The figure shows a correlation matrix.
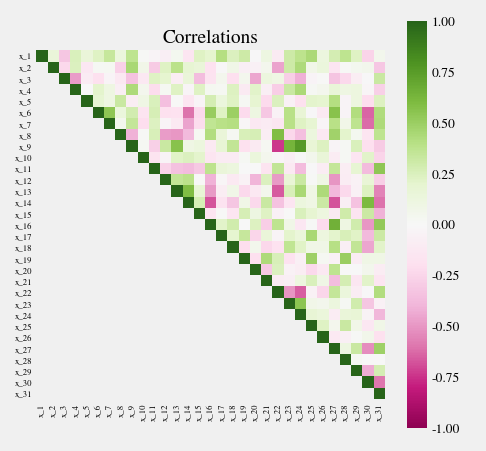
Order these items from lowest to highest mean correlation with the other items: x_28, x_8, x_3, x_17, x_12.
x_3, x_12, x_8, x_28, x_17
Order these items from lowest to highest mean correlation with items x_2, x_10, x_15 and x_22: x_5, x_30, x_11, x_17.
x_11, x_17, x_5, x_30
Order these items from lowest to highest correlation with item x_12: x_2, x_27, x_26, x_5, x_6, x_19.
x_27, x_5, x_6, x_19, x_26, x_2
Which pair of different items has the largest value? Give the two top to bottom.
x_9, x_24
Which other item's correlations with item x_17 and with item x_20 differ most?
x_25
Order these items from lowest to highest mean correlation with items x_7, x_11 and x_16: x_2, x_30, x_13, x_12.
x_30, x_13, x_12, x_2
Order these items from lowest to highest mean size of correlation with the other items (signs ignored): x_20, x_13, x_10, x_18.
x_10, x_20, x_18, x_13
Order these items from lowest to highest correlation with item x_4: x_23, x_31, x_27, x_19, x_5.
x_31, x_19, x_5, x_27, x_23
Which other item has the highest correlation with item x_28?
x_19
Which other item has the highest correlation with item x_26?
x_13
